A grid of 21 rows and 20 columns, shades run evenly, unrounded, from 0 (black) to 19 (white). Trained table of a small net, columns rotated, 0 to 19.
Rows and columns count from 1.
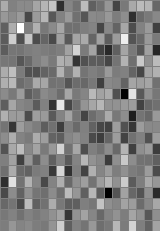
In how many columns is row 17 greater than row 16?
15
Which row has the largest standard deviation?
4
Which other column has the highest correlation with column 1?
6
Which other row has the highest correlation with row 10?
16
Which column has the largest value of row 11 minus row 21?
9
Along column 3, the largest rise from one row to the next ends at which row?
3
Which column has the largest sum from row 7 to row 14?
2
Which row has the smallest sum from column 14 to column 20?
18
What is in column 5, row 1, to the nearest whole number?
12
